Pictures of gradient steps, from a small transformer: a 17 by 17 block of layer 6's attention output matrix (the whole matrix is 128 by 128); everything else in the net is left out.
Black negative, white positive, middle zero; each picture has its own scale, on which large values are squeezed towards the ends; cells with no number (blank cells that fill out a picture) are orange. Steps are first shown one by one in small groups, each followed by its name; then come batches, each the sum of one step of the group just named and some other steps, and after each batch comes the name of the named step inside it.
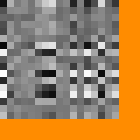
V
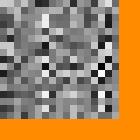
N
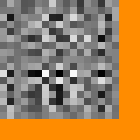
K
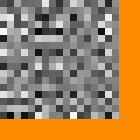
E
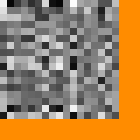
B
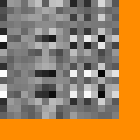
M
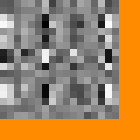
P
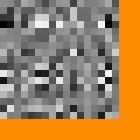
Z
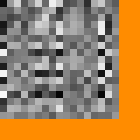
Z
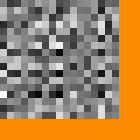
B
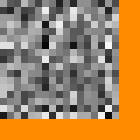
P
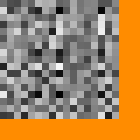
E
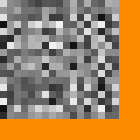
N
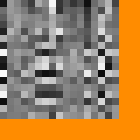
V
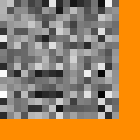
M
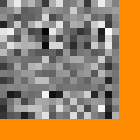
N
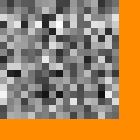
P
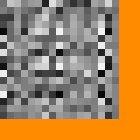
M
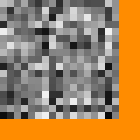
E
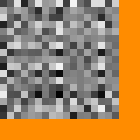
B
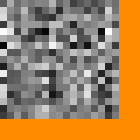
V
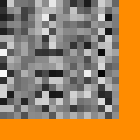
V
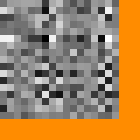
Z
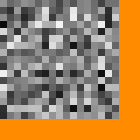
Z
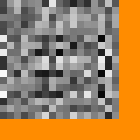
M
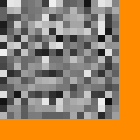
N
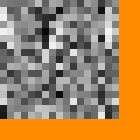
P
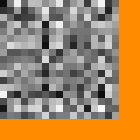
P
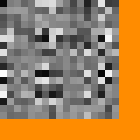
V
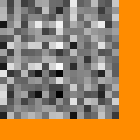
B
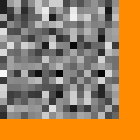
K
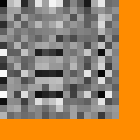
E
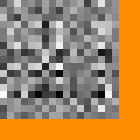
P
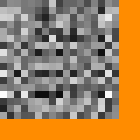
E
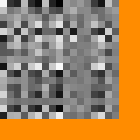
B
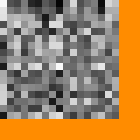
B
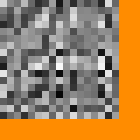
Z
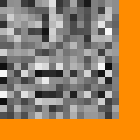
E
